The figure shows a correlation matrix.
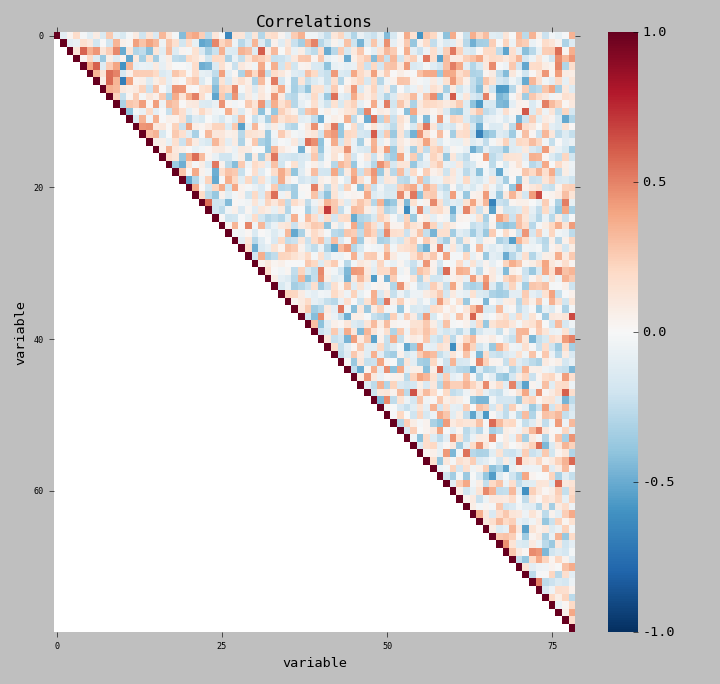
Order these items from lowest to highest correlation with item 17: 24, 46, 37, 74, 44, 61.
37, 46, 61, 44, 74, 24
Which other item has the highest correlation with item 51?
66
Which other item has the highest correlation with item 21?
73
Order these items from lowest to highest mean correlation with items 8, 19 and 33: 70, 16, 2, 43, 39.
70, 43, 39, 16, 2
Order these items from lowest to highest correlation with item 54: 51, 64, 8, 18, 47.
51, 18, 8, 64, 47
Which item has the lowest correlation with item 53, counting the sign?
23
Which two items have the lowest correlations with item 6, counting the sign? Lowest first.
10, 71
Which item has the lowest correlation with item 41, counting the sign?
60
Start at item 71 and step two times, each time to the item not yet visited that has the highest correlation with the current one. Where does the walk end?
47
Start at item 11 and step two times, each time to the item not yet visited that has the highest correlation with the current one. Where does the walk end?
13
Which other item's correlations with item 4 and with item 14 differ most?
2
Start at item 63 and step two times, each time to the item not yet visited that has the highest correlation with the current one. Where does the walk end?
78
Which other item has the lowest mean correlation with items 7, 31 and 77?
68
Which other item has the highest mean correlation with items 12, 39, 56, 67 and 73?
14
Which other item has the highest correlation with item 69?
46
